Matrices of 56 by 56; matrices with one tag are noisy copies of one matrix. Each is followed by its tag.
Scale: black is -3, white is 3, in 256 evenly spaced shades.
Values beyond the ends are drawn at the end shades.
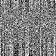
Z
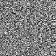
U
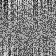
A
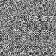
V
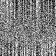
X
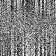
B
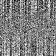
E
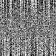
E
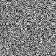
U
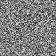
U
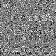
V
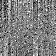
A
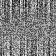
E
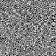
U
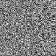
U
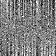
X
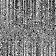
X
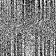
B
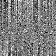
A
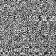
V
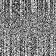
E
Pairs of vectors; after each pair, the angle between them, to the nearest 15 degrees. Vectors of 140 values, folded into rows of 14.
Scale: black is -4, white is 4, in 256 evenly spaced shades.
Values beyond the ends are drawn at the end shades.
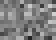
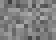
75 degrees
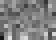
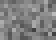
135 degrees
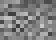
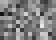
45 degrees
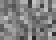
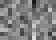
135 degrees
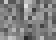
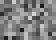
120 degrees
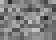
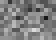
30 degrees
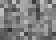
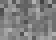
165 degrees
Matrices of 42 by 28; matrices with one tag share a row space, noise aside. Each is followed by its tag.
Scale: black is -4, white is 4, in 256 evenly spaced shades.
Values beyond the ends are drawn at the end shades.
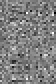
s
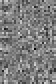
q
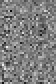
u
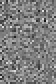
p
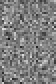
u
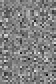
q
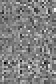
q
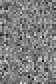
q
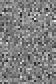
q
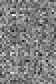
s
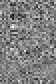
s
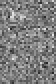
s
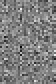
q
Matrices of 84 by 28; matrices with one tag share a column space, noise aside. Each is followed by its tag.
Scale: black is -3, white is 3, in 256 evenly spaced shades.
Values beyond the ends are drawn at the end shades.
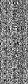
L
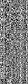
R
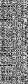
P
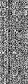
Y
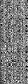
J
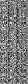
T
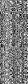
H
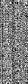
L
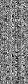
P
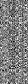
T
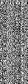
L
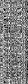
R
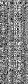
L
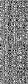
P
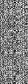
Y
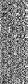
R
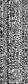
T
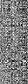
J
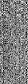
H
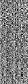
R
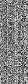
P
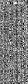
L
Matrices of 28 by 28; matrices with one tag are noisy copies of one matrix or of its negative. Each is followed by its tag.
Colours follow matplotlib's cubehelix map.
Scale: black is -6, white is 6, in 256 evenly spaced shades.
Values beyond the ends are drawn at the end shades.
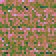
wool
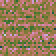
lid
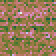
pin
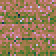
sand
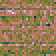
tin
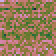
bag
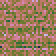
lid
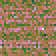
lid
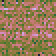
bag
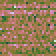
tin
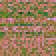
pin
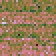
sand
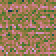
wool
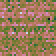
pin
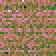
wool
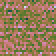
wool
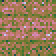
bag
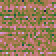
wool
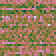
tin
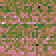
sand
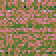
wool
